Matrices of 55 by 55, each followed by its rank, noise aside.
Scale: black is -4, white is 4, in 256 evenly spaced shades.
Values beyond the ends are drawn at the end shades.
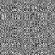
five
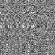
seven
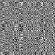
four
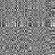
four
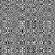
four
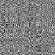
six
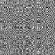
five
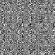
six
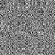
seven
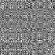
six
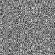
eight
